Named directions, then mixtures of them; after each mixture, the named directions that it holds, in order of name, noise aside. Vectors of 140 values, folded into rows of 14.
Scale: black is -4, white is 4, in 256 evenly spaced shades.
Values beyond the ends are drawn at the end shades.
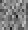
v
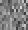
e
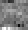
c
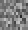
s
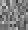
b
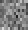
c, s, v.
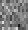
b, c, v.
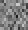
s, v.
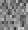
b, e, v.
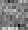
b, c.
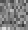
b, c, e.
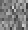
e, v.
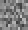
s.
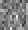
v.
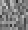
b.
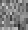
b, c, v.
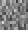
b, v.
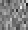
e, s.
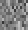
b, e, v.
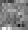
c.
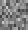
b, s, v.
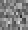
s.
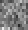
c, v.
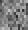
c, s, v.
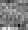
b, c.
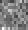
c, e, v.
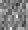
v.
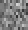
s, v.
